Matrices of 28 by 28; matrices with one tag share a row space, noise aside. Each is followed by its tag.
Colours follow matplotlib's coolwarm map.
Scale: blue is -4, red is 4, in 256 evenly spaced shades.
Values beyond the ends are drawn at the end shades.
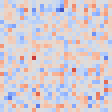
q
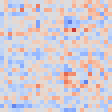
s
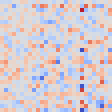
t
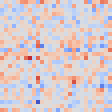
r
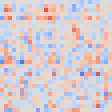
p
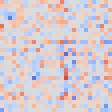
q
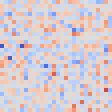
p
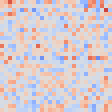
q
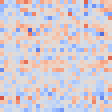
r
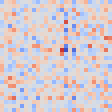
q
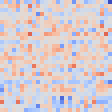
r
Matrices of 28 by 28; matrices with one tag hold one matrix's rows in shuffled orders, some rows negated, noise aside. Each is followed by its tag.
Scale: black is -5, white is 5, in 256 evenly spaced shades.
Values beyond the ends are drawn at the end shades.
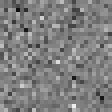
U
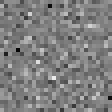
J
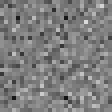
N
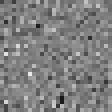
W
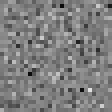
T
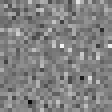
T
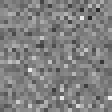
T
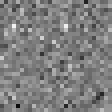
N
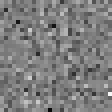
J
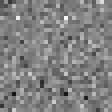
N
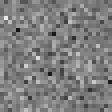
J
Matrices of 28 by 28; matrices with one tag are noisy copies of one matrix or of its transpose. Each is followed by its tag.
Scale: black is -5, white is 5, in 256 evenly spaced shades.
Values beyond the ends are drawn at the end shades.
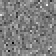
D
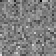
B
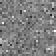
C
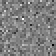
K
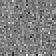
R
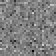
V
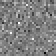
K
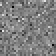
K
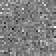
R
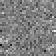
C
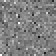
K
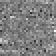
C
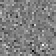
V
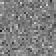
D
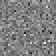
V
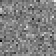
B
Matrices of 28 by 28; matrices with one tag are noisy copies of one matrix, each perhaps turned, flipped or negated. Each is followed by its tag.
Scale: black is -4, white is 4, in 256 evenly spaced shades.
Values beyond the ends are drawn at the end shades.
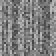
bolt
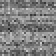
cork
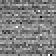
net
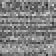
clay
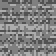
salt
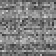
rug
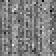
bolt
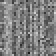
clay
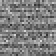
salt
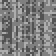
clay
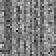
clay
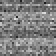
rug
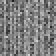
net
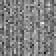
net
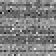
rug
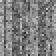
rug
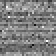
clay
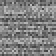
bolt
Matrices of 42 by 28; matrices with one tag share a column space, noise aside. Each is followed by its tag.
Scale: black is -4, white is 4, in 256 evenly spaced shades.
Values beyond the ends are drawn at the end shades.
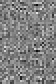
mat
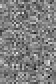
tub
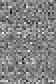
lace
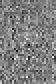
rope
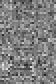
tub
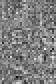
rope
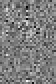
lace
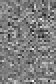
lace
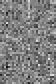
tub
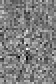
rope
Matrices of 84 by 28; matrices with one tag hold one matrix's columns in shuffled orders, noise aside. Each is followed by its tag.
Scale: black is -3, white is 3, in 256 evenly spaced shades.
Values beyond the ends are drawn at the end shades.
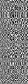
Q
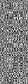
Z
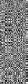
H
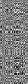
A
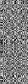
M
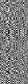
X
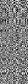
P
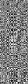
H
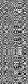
A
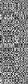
Z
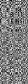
P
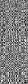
H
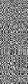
A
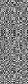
X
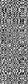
P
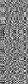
X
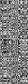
M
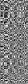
Q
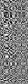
Q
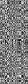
M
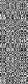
Z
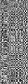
H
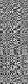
A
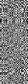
P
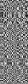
Q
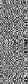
M
